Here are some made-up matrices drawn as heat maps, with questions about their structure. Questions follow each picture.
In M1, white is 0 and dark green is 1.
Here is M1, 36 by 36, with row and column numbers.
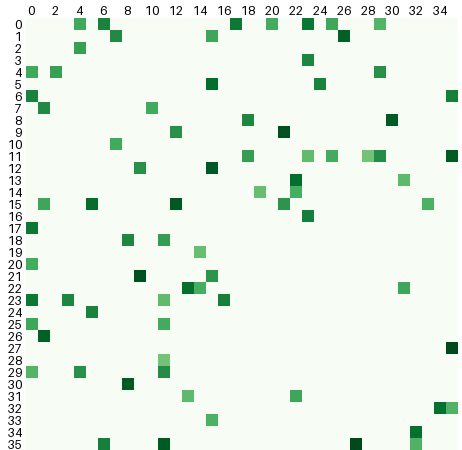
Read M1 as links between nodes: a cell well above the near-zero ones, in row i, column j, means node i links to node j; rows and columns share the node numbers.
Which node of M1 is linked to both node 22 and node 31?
node 13
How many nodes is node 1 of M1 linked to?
3
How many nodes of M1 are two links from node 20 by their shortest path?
6
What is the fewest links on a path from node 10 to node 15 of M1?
3
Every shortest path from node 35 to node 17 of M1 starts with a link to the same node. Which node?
node 6
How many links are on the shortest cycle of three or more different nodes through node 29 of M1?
3
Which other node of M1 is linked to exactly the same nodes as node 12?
node 21
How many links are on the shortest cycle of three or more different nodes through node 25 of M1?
4
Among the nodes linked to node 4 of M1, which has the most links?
node 0
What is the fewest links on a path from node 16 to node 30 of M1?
5
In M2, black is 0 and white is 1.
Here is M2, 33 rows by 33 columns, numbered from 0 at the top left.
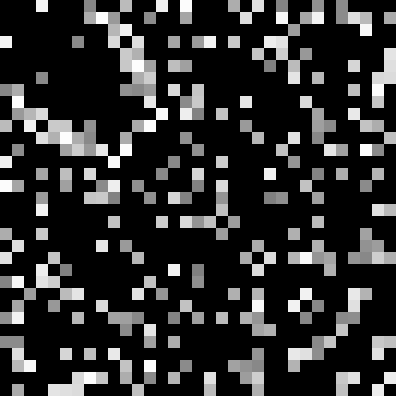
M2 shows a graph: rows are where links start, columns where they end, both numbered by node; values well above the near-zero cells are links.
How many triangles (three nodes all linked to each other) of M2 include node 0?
6
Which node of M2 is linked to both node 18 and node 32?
node 17
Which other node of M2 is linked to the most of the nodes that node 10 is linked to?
node 21
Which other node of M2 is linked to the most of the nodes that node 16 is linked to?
node 1
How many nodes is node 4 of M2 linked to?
6
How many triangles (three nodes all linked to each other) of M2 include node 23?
4
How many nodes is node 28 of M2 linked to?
8
